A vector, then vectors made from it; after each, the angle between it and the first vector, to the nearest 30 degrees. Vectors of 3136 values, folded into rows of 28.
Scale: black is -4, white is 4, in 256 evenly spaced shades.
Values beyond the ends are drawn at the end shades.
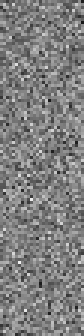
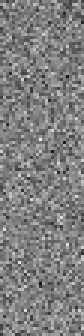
30 degrees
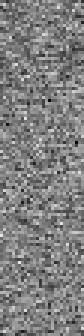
30 degrees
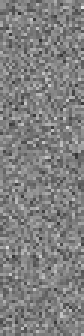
90 degrees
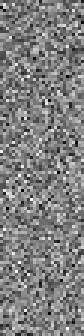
30 degrees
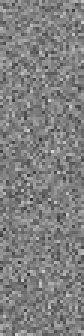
150 degrees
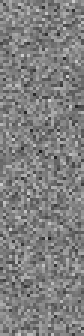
120 degrees
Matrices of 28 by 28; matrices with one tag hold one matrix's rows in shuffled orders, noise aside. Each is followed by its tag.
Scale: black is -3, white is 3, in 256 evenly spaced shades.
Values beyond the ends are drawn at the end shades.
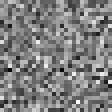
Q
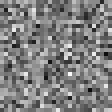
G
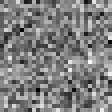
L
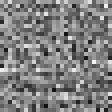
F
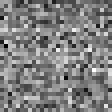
F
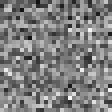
L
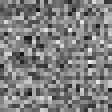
L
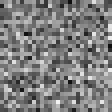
L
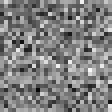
L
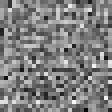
F
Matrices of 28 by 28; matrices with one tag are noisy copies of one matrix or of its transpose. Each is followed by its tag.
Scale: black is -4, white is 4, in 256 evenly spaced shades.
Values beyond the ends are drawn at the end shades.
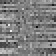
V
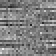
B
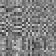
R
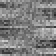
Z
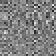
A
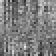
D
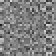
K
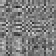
R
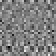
K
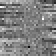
D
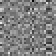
K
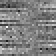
B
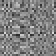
A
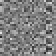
K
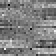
Z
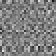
K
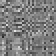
R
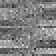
Z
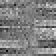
Z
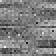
Z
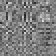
R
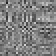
R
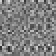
K
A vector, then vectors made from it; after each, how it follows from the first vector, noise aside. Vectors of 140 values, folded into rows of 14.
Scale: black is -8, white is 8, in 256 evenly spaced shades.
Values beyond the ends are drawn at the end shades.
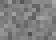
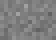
wrapped around, negated, shrunk.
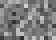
reversed, negated, scaled up.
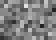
reversed, negated, scaled up.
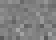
reversed, negated, partly zeroed.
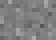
reversed, negated, partly zeroed.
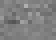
reversed, negated, partly zeroed.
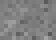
reversed, partly zeroed.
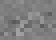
reversed, negated, partly zeroed.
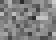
scaled up.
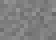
wrapped around, negated, shrunk.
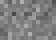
negated.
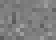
reversed, negated, partly zeroed.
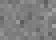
reversed, partly zeroed.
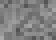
reversed.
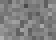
reversed.
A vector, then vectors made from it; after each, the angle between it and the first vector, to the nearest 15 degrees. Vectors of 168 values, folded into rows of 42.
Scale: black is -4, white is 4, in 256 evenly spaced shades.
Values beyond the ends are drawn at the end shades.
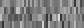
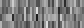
105 degrees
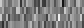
60 degrees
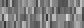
90 degrees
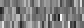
135 degrees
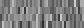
135 degrees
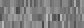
165 degrees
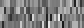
30 degrees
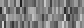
105 degrees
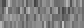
120 degrees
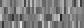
45 degrees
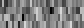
90 degrees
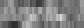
105 degrees
